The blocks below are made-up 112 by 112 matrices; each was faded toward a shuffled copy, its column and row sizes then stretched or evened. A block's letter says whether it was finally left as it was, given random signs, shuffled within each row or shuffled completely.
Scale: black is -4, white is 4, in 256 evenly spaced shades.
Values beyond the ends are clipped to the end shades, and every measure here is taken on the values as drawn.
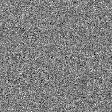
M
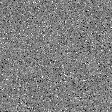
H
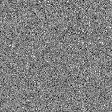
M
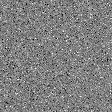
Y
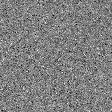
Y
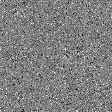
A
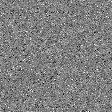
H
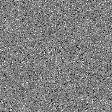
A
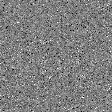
A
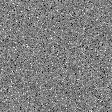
Y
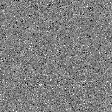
M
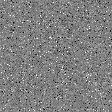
A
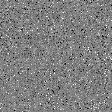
M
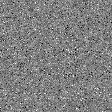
H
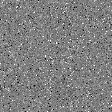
A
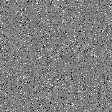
M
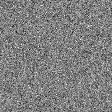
Y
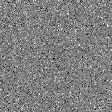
M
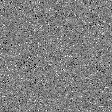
M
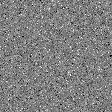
Y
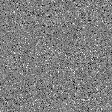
M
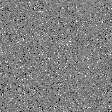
A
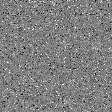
H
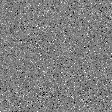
A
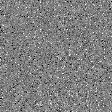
M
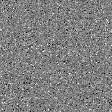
M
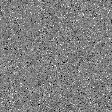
A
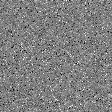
H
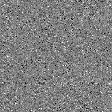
M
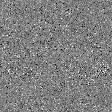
H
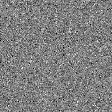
M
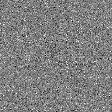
M
